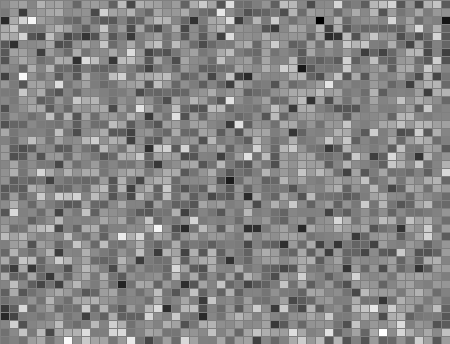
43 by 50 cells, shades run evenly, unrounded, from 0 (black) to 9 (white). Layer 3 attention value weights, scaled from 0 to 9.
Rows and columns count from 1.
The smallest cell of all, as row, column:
3, 36
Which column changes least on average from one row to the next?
30
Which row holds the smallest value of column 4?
34
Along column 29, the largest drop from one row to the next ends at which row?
43
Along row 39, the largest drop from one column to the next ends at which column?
19
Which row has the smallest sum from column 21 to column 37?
31
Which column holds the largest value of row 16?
27
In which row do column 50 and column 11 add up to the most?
22
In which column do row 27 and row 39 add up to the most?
10
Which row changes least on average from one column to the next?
12
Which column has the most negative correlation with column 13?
49
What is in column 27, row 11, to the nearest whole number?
6
